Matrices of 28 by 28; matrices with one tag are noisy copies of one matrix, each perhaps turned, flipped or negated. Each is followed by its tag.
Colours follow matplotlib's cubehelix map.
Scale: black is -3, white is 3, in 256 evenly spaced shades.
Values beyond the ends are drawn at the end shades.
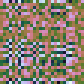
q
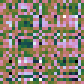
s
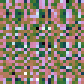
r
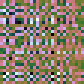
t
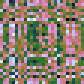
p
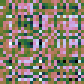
s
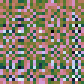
t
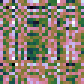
p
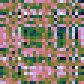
p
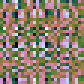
r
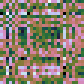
p
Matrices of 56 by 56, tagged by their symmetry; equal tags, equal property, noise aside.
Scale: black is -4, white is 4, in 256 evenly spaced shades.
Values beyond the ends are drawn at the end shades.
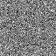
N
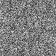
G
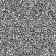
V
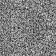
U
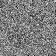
N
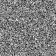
N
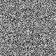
V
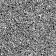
N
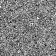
N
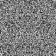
V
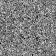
U
